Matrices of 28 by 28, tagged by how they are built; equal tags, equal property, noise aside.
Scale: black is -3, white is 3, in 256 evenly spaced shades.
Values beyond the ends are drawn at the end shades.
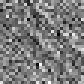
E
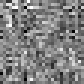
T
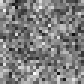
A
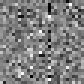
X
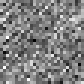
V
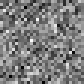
V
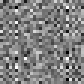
T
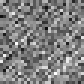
V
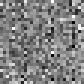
X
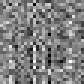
T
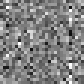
X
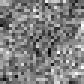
A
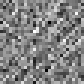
V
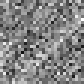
V
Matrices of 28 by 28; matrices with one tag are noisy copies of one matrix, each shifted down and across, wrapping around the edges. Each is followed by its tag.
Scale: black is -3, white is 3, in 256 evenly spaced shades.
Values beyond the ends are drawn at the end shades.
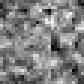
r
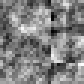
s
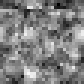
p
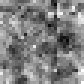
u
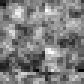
p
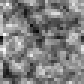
r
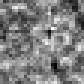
r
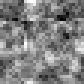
p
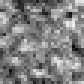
r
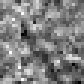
r
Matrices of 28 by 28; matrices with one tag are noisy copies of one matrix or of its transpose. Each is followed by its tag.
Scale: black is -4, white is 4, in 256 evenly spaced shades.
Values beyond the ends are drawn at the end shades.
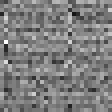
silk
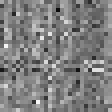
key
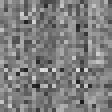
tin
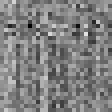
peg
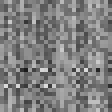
tin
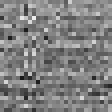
peg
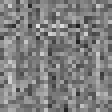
peg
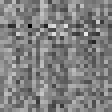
peg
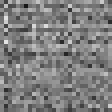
silk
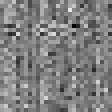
peg
